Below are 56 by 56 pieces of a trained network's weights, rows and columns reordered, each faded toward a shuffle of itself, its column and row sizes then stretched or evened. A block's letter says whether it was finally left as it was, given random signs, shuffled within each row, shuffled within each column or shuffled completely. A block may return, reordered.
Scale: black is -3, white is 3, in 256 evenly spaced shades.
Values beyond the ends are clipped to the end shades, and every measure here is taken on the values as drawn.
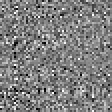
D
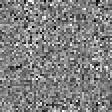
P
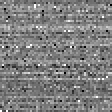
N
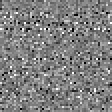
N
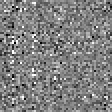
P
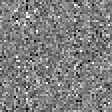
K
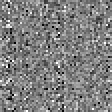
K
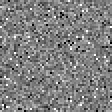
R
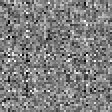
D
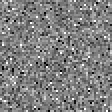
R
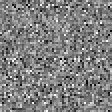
N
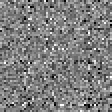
P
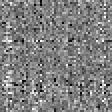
D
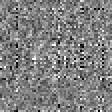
D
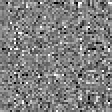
D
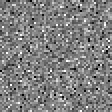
R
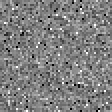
R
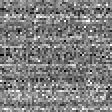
N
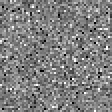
R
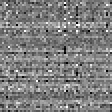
D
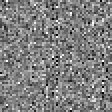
K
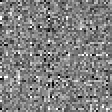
P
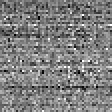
D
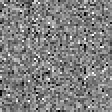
K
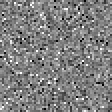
R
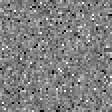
R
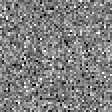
R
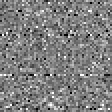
N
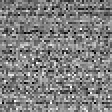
N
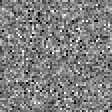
R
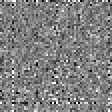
P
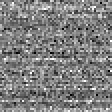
N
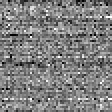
D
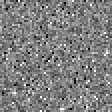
R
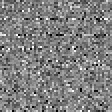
N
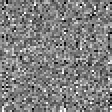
K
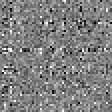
D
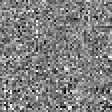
P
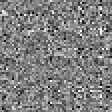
D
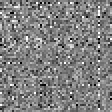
P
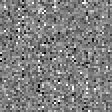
K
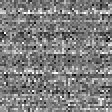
D
